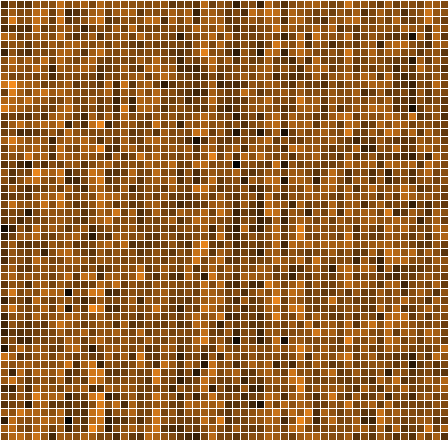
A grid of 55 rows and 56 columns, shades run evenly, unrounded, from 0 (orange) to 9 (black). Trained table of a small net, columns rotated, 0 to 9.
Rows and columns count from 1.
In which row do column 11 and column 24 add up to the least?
35
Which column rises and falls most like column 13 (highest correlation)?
37
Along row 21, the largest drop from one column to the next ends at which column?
31
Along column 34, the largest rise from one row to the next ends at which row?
28
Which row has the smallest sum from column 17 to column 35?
20
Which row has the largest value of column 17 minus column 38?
13
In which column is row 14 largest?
52
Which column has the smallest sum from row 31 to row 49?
38
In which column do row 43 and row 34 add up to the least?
44
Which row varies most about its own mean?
53
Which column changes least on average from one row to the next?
41
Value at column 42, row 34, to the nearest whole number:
7
